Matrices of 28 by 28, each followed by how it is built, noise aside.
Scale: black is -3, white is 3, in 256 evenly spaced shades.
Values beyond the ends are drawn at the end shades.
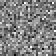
noise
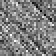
Toeplitz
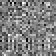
low rank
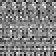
repeating columns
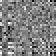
low rank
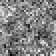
smooth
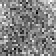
smooth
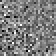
lower triangular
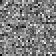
noise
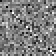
diagonal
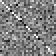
diagonal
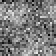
smooth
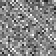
Toeplitz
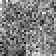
smooth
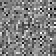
low rank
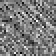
Toeplitz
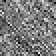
Toeplitz
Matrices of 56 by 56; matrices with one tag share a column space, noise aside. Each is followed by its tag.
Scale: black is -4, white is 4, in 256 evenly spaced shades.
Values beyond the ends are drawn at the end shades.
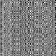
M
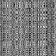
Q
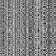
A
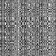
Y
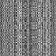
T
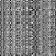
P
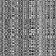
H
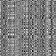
H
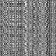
M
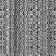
P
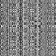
Y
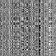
Y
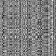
H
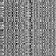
T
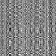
A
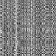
A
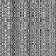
T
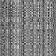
T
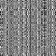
P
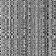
H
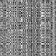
T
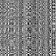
A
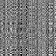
A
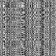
Q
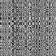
Y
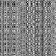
M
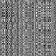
T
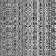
Y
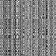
H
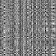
A
